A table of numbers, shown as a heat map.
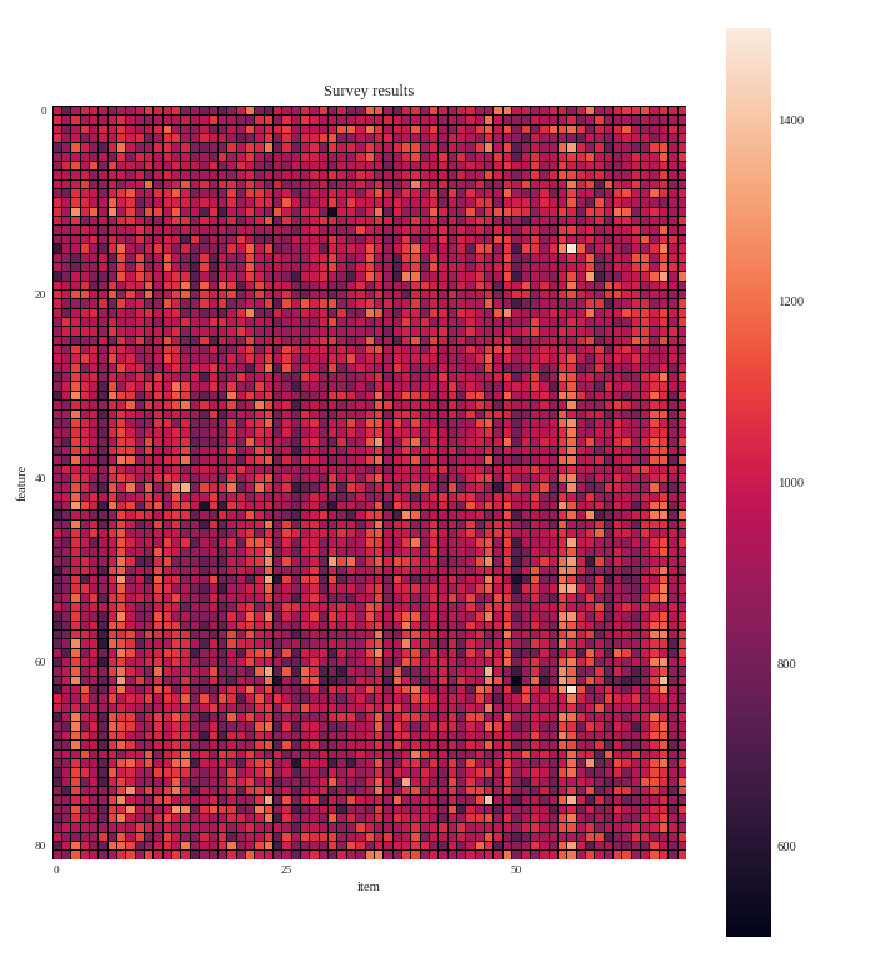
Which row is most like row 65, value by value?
1
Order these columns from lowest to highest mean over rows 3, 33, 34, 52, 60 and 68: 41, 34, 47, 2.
41, 34, 47, 2
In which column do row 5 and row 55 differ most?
23
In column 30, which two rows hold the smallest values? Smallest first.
11, 43
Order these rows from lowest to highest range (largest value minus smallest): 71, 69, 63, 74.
69, 74, 71, 63
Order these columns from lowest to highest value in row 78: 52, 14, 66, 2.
2, 14, 52, 66
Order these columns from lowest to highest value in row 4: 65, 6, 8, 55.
8, 6, 65, 55
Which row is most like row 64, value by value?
19
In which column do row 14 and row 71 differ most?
14
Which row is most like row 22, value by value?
0
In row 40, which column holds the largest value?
56
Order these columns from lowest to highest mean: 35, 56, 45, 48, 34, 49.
48, 45, 34, 49, 35, 56
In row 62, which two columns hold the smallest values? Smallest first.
50, 24
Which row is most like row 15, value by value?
63
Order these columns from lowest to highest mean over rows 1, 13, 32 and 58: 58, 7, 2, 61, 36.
58, 61, 36, 7, 2
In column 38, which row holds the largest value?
73
